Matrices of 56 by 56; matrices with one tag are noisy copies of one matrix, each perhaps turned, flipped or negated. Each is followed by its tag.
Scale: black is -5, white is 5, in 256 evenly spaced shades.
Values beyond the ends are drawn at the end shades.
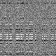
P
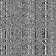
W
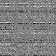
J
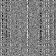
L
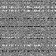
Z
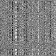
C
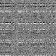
J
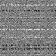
Z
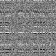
J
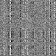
W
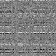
J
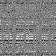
P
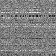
C
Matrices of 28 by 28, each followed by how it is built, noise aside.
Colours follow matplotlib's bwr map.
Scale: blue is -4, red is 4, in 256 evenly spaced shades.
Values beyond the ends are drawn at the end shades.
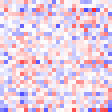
low rank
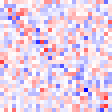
banded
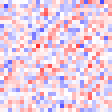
Hankel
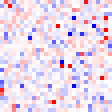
sparse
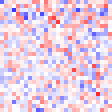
upper triangular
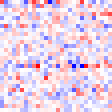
uneven rows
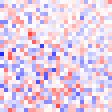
lower triangular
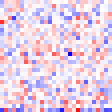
uneven rows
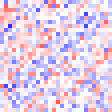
Hankel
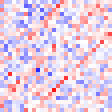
Hankel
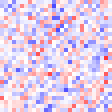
Hankel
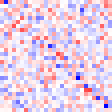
banded
